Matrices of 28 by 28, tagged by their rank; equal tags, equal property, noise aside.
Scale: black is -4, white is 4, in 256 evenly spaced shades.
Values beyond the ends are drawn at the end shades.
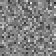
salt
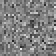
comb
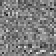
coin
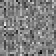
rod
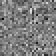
salt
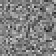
salt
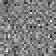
comb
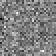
comb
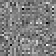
coin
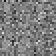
salt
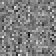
salt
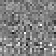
coin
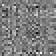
rod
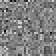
coin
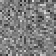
comb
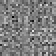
coin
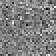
comb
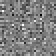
rod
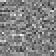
coin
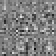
coin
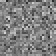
rod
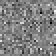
rod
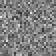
comb
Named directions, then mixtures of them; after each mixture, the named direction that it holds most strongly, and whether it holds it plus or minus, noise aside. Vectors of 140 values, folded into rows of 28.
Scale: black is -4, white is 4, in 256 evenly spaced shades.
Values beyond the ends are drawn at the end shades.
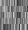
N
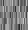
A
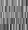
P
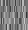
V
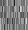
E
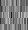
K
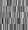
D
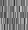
E, plus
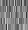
V, plus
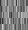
K, plus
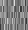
E, minus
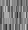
N, plus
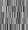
D, plus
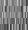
P, plus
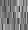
N, minus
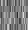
V, plus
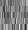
N, minus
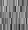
A, plus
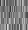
V, plus
